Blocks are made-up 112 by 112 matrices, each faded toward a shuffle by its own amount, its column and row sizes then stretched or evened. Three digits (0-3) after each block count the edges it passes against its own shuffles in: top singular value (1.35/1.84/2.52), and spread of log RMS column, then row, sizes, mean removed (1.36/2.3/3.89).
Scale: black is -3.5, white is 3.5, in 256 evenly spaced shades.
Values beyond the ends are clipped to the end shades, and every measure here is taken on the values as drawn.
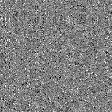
2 1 0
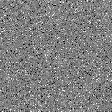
2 0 0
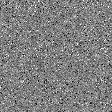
0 0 1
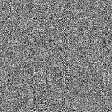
2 1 1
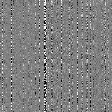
3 3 0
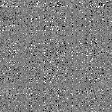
1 2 2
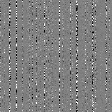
2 3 0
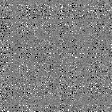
0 2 2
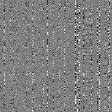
2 3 1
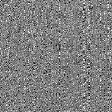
2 2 0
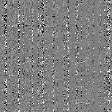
1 3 1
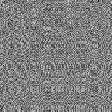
3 0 0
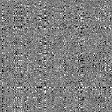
3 2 2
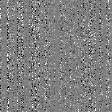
1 3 0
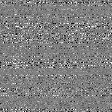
0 1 3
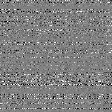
1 1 3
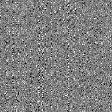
2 2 0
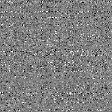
2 1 2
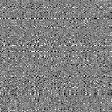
3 1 2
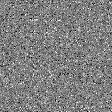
1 0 1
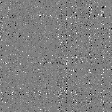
1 2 1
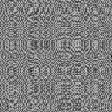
3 1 1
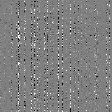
2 3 1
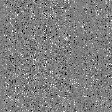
1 2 0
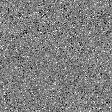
1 0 1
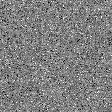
1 0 0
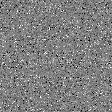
0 0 1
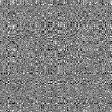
3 2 2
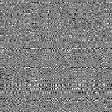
3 0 2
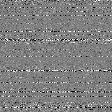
2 0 3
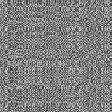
3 2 1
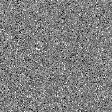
1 1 0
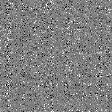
1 2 1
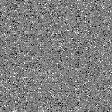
2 1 0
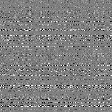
3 1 3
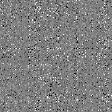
1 2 1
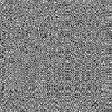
3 1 0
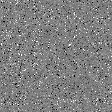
0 1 1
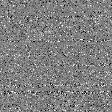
0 0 2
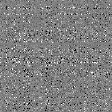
0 2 2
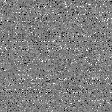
2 0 2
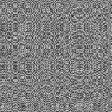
3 2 1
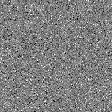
2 0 0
